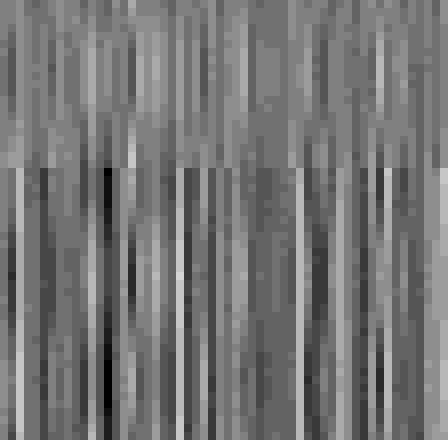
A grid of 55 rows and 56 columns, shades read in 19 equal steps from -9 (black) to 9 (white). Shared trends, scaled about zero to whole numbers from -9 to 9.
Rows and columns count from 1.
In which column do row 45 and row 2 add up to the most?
3
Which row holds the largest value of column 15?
1
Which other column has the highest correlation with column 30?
20
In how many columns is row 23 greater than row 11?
21
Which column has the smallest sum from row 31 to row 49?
14
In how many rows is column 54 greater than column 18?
28
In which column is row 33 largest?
23
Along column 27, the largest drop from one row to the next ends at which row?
22
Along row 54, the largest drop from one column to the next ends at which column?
24
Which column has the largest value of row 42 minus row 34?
17
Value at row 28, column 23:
4
